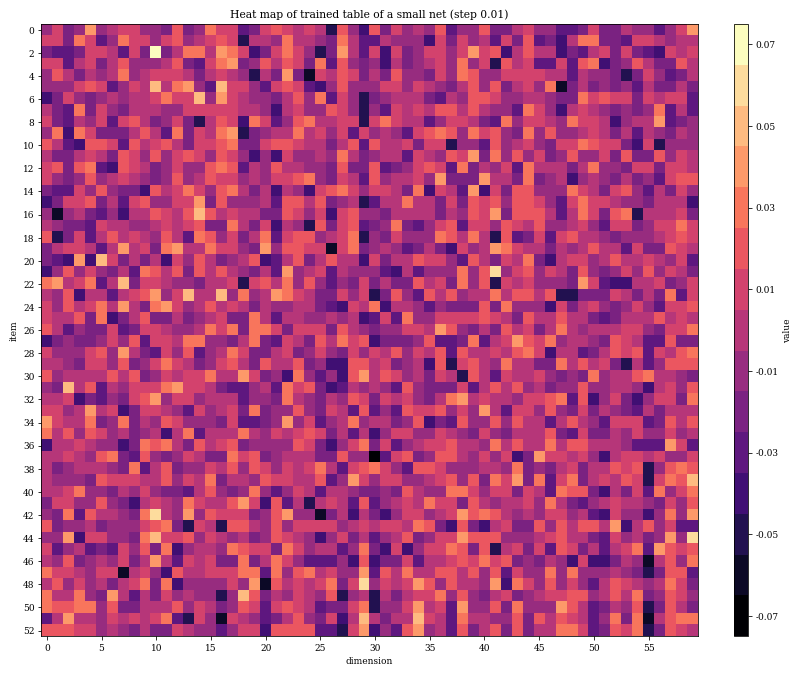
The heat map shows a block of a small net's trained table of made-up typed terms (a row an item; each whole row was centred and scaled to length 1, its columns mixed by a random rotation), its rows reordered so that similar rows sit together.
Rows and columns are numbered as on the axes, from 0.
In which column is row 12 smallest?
6
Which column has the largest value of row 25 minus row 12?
5
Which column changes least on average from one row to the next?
44
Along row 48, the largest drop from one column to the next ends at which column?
20
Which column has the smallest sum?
55
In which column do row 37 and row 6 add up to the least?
30
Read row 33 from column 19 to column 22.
0.03 -0.02 -0.01 -0.01
